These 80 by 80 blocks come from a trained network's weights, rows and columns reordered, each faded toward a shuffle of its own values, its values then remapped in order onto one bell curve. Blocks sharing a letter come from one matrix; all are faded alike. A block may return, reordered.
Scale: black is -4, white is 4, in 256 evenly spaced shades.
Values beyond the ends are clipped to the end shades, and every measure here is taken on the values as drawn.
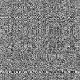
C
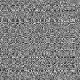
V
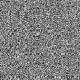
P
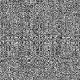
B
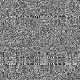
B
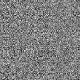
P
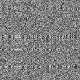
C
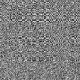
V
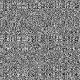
C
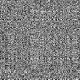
C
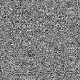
P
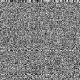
B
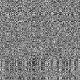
V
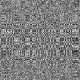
V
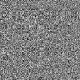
P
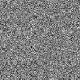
P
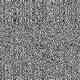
C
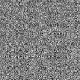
C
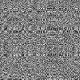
V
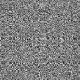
C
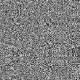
P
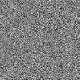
P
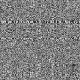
B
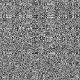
B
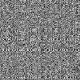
B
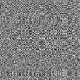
V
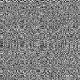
V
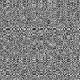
V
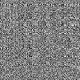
C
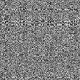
B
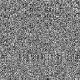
P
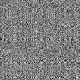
C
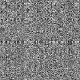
B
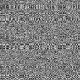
V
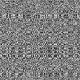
V
